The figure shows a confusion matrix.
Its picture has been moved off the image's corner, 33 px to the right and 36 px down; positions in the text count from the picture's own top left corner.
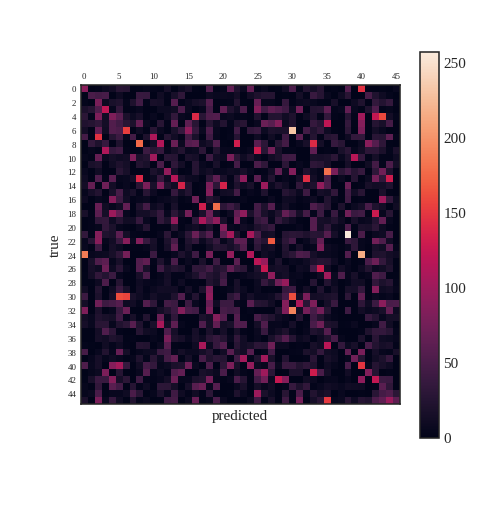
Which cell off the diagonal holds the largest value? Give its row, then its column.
21, 38
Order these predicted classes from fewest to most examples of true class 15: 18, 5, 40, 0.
0, 40, 5, 18
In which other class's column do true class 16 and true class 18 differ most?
42
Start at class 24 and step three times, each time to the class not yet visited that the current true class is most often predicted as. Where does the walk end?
35
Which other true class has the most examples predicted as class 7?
10
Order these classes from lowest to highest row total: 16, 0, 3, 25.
16, 0, 25, 3
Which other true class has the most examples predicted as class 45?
31
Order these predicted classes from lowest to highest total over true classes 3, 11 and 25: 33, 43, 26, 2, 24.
24, 43, 33, 2, 26
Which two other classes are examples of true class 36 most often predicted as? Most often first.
12, 29
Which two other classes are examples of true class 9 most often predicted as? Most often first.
25, 3
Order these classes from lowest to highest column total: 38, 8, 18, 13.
8, 38, 13, 18
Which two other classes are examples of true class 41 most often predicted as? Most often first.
33, 26
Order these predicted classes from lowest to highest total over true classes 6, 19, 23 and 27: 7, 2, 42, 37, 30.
7, 37, 42, 2, 30
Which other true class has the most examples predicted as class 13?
19
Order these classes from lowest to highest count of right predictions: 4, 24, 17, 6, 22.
22, 4, 24, 17, 6
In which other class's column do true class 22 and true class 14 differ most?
27
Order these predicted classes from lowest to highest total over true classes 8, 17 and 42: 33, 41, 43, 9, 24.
24, 9, 43, 41, 33
